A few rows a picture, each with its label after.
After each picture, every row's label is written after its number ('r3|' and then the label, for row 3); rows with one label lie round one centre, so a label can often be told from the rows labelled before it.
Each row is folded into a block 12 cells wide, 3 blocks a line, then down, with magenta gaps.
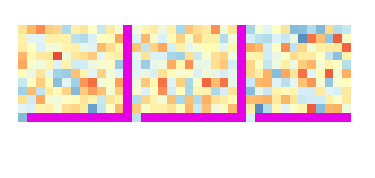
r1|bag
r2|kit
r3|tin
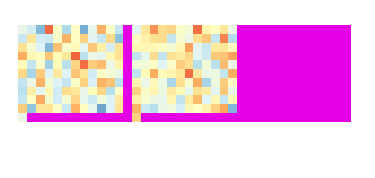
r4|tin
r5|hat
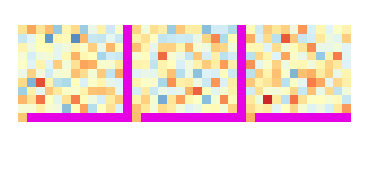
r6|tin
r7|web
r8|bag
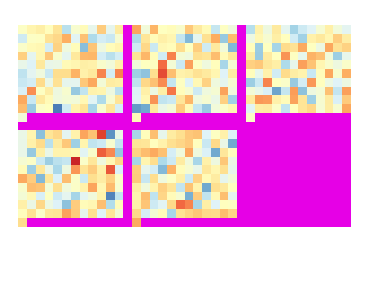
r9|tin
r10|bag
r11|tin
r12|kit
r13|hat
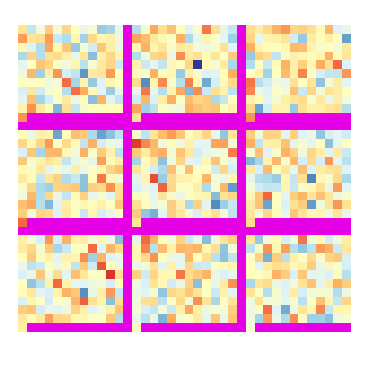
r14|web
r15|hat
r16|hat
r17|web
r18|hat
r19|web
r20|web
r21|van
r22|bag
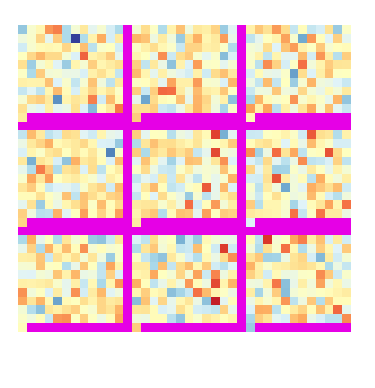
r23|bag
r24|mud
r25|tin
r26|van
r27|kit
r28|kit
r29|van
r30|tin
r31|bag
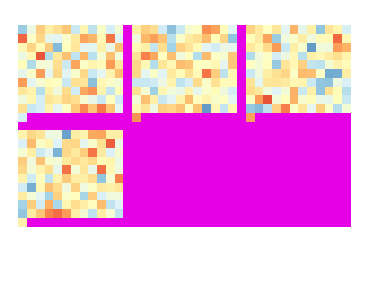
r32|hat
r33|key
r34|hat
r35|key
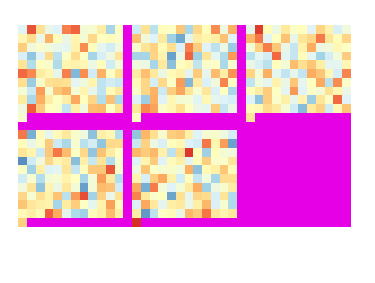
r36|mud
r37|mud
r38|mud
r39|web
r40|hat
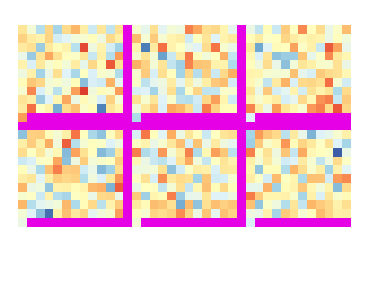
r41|web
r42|kit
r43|kit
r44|van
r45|kit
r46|van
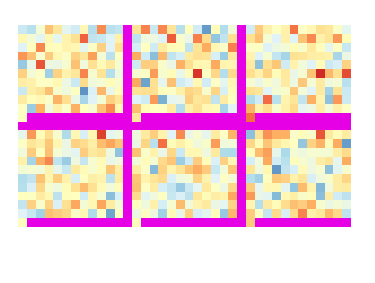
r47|tin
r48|tin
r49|mud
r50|key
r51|van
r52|hat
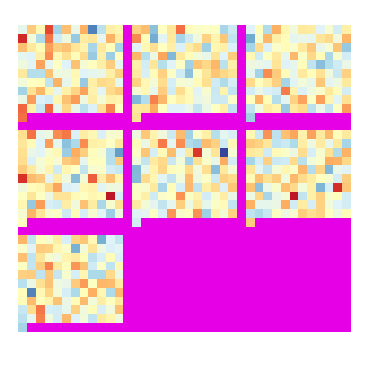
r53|web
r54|mud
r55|bag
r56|mud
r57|van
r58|hat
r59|bag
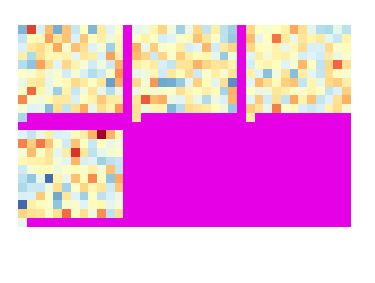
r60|van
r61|tin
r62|web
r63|key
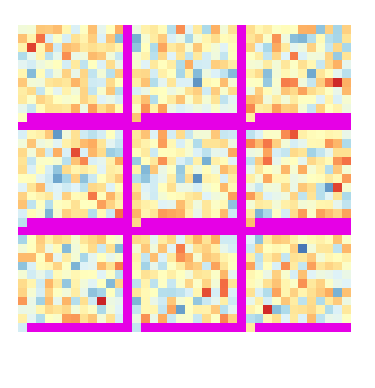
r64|hat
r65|web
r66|web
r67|van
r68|web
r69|hat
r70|hat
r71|kit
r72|bag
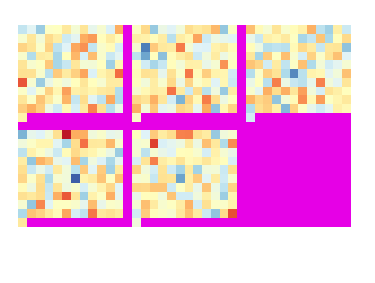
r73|mud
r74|kit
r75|bag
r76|mud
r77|bag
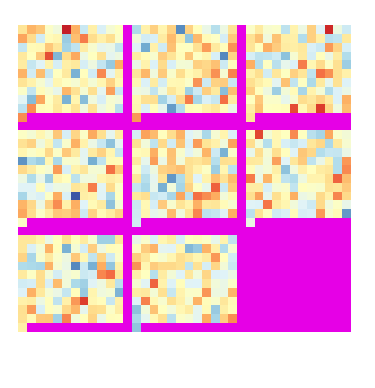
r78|mud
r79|tin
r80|kit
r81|kit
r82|van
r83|mud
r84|web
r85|bag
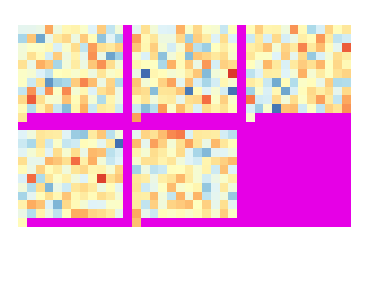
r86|tin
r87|hat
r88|van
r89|tin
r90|hat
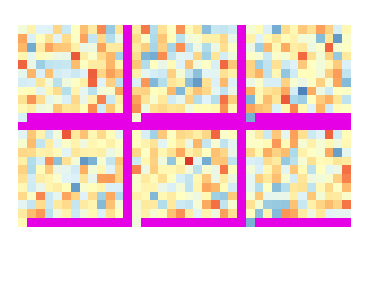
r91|kit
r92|web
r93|kit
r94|mud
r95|kit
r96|van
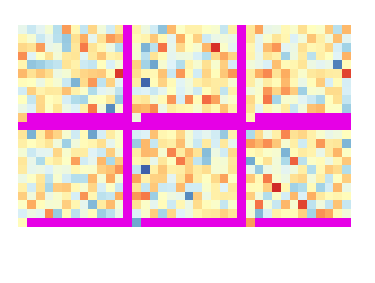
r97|mud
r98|kit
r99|mud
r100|web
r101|van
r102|hat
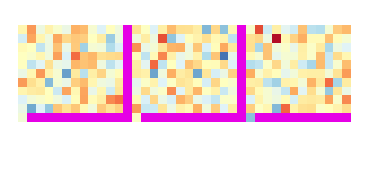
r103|van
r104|web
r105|van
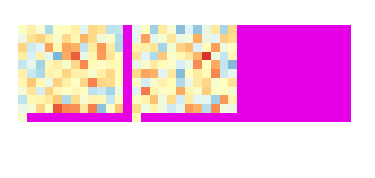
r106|kit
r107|tin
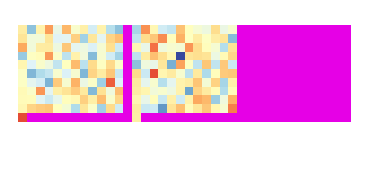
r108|web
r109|van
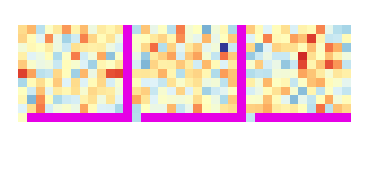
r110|mud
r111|van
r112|kit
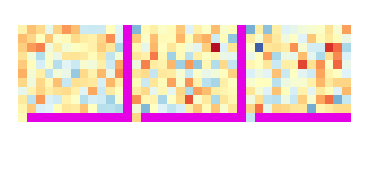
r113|mud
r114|hat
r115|kit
